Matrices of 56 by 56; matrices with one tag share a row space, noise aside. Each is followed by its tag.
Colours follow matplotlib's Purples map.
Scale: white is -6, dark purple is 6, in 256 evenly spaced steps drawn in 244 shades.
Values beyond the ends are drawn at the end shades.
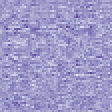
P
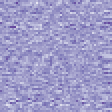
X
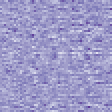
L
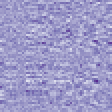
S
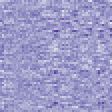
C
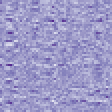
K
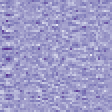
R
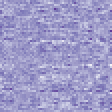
C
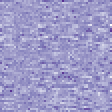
C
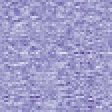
P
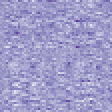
P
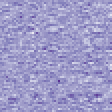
L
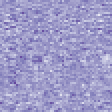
X
